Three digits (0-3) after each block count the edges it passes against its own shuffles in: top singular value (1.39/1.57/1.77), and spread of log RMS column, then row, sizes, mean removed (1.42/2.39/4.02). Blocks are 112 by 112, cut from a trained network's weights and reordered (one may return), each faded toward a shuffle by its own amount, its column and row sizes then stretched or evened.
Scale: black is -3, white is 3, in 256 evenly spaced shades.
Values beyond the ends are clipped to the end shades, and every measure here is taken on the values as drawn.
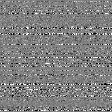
3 1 3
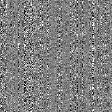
3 3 0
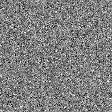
0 0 1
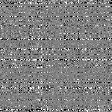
1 2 3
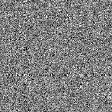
3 1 1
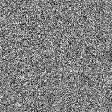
1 1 0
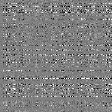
3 2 3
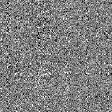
2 2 1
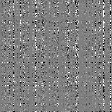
2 3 2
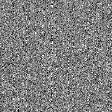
1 2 0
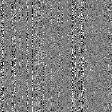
3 3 1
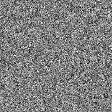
1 0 1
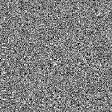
3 1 1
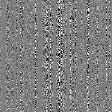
2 3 0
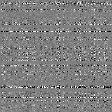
3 2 3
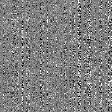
0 3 1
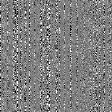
2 3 0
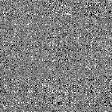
1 2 2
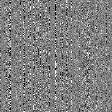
1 3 0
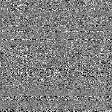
0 1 3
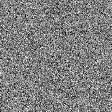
0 1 0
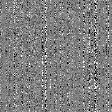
1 3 1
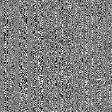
2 3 1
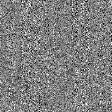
0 2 0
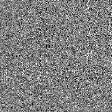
1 2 1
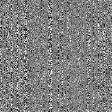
0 3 0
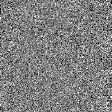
1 2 0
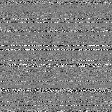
3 0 3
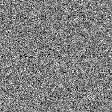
2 0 1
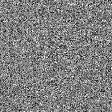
2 0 1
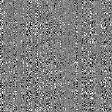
2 3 2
